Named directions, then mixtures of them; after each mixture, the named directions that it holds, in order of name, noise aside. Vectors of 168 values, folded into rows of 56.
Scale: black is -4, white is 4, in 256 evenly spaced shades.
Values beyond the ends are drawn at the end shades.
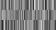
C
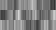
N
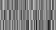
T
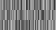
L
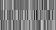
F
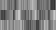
N.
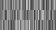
L.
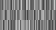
L.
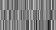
T.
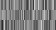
C.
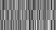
T.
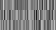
F, T.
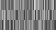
C, F.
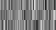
C, N.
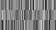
C.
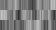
N.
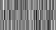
F, T.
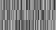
L.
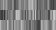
F, N.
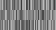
L.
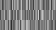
L, T.
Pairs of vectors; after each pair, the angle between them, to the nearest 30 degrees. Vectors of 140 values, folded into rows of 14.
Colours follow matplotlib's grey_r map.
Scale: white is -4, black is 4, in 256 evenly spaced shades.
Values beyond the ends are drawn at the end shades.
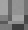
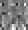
120 degrees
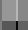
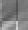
150 degrees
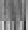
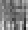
30 degrees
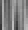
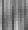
150 degrees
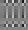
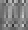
150 degrees
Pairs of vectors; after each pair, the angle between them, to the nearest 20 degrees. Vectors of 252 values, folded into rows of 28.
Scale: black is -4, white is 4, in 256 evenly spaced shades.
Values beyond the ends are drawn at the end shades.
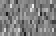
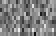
60 degrees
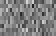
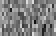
60 degrees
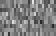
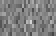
80 degrees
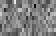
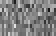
120 degrees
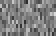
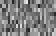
160 degrees
